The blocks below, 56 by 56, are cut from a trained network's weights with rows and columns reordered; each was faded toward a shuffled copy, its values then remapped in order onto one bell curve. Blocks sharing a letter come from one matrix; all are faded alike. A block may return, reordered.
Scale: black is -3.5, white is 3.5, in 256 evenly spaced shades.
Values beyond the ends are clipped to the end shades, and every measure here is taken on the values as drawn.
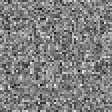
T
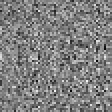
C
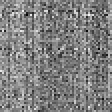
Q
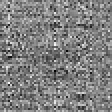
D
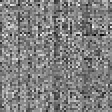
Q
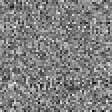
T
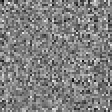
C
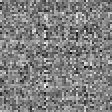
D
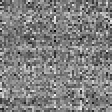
D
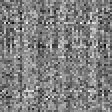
Q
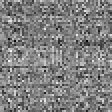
D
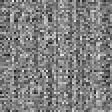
Q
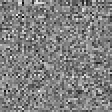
T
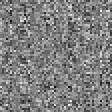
C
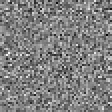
T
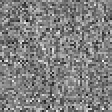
T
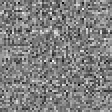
T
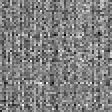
Q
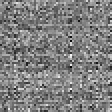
D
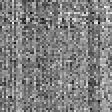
Q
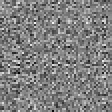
C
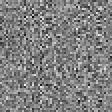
C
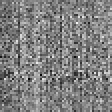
Q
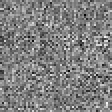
T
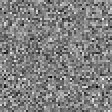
T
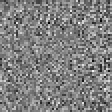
C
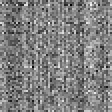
Q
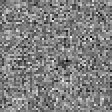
T
